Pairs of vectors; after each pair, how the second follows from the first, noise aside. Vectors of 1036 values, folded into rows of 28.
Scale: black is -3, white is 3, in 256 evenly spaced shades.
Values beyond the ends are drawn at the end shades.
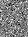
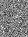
wrapped around, negated, shrunk.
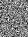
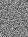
shrunk.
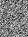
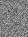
reversed, negated, shrunk.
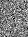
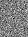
shrunk.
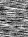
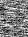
copied.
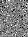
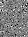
negated, partly zeroed.
